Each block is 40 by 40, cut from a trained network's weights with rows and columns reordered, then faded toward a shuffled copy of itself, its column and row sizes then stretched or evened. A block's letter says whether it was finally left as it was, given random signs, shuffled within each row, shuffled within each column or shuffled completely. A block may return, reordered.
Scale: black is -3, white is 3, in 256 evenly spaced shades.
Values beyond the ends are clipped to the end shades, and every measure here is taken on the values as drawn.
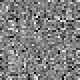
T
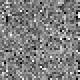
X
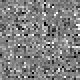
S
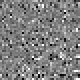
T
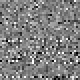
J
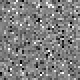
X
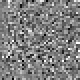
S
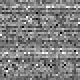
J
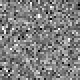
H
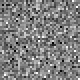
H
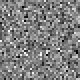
H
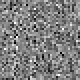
X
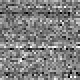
J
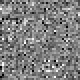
S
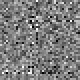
S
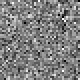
X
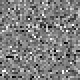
J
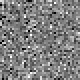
X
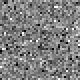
H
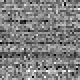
J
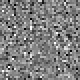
X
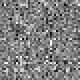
S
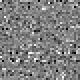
J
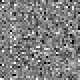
X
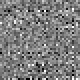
S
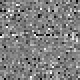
J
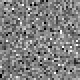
H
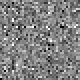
S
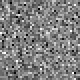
H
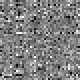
T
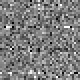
S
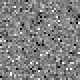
H
